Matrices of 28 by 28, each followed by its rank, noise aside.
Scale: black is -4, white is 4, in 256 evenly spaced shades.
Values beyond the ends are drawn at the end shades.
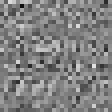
six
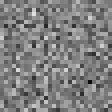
seven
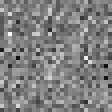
five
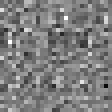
five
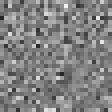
six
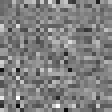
four
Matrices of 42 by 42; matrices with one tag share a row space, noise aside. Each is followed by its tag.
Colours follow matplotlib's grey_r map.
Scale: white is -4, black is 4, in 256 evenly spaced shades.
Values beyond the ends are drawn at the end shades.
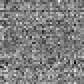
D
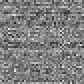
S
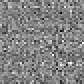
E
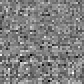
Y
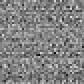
E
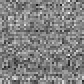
S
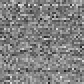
Y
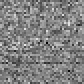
S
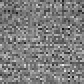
S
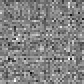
S
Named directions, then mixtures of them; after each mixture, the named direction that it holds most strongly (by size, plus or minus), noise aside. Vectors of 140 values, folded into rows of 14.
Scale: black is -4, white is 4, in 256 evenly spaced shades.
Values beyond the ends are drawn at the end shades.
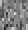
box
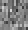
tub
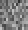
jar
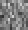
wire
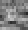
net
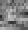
net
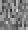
tub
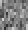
box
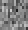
tub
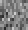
box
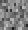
box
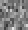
box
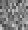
jar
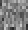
box
